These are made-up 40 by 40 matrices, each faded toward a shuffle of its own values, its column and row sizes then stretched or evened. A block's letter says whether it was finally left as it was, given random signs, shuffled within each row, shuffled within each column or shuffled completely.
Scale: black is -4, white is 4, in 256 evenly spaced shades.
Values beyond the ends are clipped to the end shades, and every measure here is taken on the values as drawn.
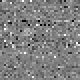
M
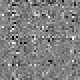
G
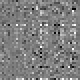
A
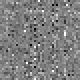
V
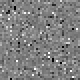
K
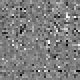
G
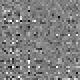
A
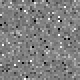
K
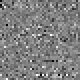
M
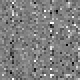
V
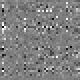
A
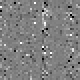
V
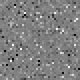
K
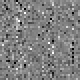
V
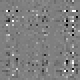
A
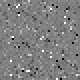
K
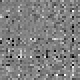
A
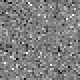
K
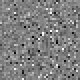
V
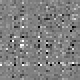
A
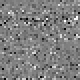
M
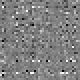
G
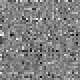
G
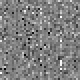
V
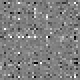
G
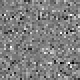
M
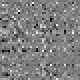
A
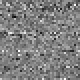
M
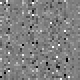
V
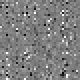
V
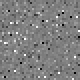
K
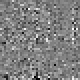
G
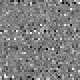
M
